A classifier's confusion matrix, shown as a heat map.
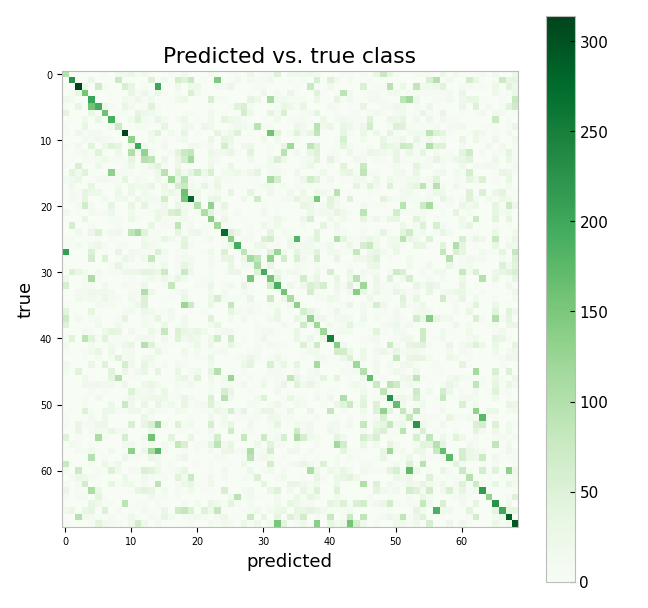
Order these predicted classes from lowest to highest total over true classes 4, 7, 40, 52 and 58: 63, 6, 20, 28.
20, 6, 28, 63
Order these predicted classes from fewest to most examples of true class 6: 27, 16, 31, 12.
16, 12, 31, 27
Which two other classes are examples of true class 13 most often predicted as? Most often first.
19, 12
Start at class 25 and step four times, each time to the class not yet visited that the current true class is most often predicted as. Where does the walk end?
12
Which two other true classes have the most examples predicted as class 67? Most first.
60, 20
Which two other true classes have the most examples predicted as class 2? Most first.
67, 60
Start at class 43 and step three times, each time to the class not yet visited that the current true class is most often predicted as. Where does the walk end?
31
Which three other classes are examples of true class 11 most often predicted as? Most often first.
34, 55, 37
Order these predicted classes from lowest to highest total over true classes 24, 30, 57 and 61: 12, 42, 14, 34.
34, 42, 12, 14
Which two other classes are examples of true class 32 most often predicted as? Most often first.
45, 16
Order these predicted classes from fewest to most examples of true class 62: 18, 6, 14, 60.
6, 18, 60, 14
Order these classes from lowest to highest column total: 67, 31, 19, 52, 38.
52, 19, 67, 31, 38
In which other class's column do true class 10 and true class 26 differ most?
59
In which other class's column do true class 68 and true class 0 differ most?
43
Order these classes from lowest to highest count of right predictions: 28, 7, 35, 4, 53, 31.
28, 35, 31, 7, 4, 53
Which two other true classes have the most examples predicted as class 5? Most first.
55, 2
